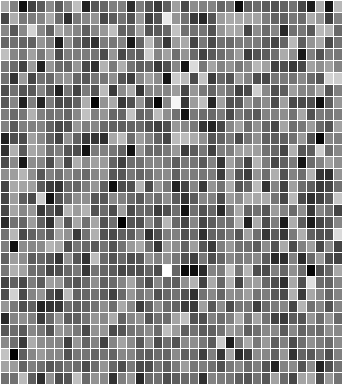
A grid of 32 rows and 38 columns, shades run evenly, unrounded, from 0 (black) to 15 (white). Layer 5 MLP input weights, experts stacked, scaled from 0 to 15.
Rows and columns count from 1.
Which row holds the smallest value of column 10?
13
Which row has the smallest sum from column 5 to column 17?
23
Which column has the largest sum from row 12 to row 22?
29
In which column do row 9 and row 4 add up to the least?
11
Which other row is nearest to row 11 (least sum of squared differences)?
31
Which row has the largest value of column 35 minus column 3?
24
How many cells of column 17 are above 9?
3
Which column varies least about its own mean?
30
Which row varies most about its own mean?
9
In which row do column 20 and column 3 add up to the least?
14
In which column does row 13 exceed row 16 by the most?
36
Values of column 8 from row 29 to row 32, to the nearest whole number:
4 5 7 5
